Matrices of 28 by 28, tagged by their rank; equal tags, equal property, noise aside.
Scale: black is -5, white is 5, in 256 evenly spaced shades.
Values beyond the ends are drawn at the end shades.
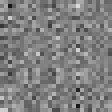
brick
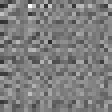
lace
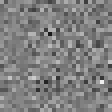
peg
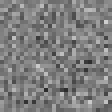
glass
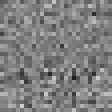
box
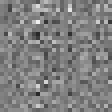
lace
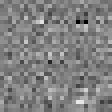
brick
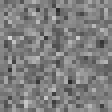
glass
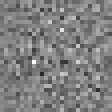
box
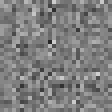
peg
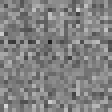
glass
